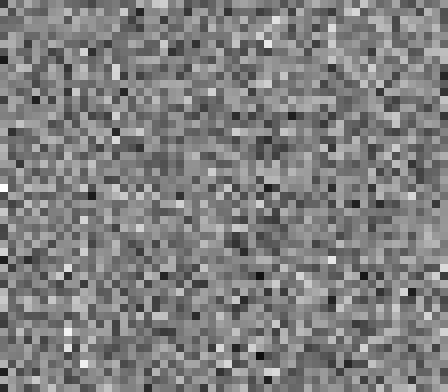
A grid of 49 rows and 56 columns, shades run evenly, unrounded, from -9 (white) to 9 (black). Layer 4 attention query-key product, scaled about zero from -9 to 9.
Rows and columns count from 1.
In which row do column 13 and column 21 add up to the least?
34
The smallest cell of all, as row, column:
24, 1
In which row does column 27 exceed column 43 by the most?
20
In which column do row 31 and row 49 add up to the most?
12
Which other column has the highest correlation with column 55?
49
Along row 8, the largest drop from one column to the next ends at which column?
2
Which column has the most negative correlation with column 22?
55
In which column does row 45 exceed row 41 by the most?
33
